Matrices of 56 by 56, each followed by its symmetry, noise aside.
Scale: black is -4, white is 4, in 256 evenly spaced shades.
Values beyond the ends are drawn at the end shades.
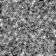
same after a half turn.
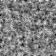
antisymmetric.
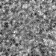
antisymmetric.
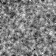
no symmetry.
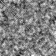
symmetric.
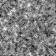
symmetric.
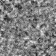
symmetric.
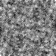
same after a half turn.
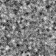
antisymmetric.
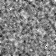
symmetric across the other diagonal.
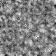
symmetric.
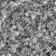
symmetric.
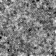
symmetric.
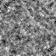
symmetric across the other diagonal.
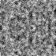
mirrored top to bottom.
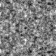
mirrored top to bottom.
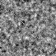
no symmetry.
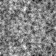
mirrored top to bottom.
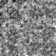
symmetric.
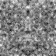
mirrored left to right.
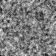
symmetric across the other diagonal.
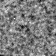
no symmetry.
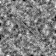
same after a half turn.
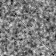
no symmetry.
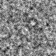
symmetric across the other diagonal.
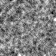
symmetric.
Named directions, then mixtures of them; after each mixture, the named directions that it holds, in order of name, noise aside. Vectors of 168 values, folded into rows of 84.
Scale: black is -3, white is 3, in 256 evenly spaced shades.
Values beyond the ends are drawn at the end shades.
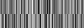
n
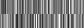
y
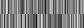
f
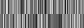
f.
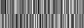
n, y.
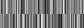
f, n.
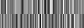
f, n, y.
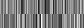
f, n.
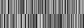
f.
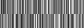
y.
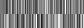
f, n, y.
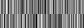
f.
